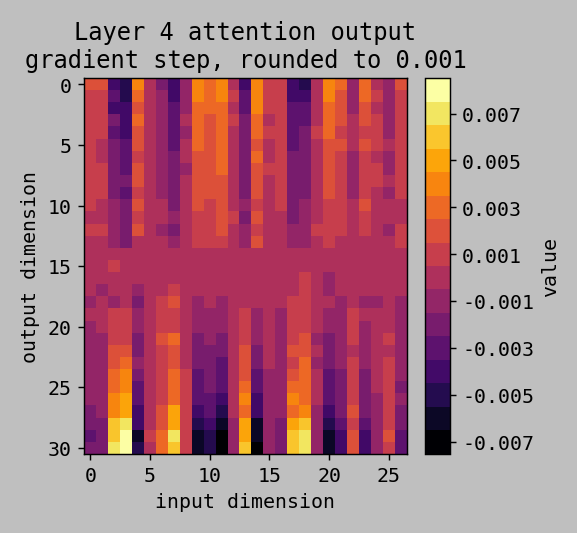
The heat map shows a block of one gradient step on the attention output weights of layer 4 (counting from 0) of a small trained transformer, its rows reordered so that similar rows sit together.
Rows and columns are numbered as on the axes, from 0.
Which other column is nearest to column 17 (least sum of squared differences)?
13
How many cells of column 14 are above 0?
14
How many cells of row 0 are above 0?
13
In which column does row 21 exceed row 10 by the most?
7
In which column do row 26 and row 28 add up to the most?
3
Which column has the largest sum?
18
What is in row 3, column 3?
-0.004
